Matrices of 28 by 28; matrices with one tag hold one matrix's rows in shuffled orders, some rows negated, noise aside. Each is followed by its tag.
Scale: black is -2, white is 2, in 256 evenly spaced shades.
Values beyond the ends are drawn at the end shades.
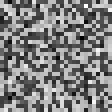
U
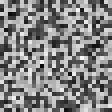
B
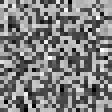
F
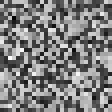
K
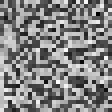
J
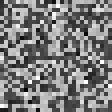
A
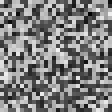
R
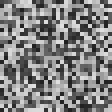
U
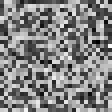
A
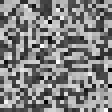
J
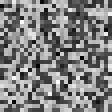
J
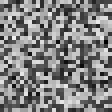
R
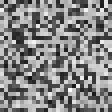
A
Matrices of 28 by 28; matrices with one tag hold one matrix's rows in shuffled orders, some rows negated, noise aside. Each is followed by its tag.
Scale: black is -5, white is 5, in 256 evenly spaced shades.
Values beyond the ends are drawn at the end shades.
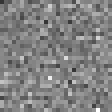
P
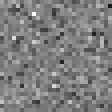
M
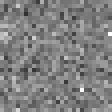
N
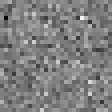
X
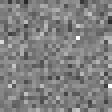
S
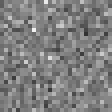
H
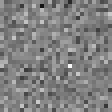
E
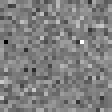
X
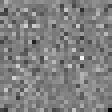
N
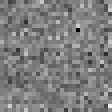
S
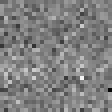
N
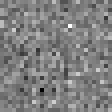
E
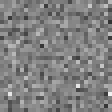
S
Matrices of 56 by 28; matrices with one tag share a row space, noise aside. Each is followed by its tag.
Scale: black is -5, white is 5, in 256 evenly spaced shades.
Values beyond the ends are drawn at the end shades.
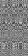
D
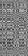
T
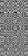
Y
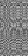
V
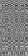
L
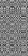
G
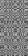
Y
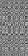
L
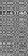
T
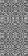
Y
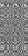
Y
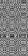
G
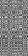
D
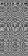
Y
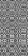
G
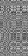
V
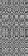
L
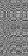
V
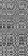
T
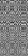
G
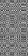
G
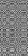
G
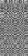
Y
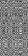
D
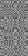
Y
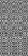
D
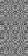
Y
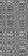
T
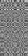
Y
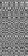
L
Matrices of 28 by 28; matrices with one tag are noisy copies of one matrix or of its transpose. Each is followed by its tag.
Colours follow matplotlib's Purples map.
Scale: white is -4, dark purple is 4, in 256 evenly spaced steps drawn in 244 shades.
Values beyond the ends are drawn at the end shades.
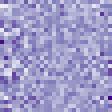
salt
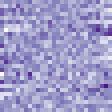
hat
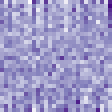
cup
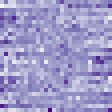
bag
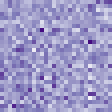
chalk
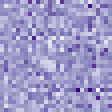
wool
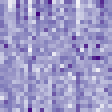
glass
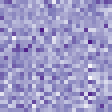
chalk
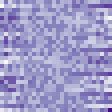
bag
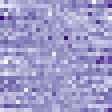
bag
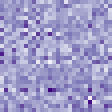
wool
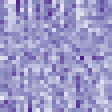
glass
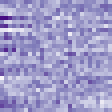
glass
